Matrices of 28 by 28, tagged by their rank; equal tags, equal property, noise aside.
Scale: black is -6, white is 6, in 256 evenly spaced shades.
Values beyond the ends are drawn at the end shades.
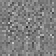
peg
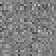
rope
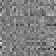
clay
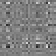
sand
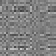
sand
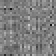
peg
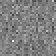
peg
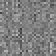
rope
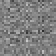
clay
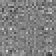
rope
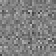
peg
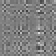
sand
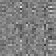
clay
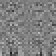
clay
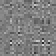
clay
